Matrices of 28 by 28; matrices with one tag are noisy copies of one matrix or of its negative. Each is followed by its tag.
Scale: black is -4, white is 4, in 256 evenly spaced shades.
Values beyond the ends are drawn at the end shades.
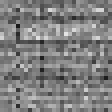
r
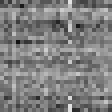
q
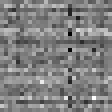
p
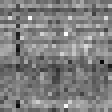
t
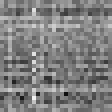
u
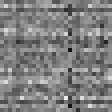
p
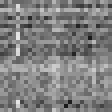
t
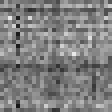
t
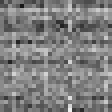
q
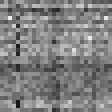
t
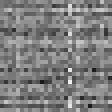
p
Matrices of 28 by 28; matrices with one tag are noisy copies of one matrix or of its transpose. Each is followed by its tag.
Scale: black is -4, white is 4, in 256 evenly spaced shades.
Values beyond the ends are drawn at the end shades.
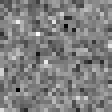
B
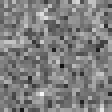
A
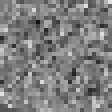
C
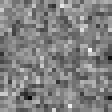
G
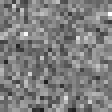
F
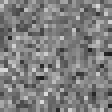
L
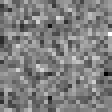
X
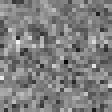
A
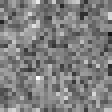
F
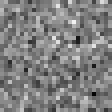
L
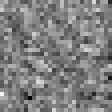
G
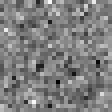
C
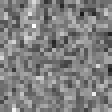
F
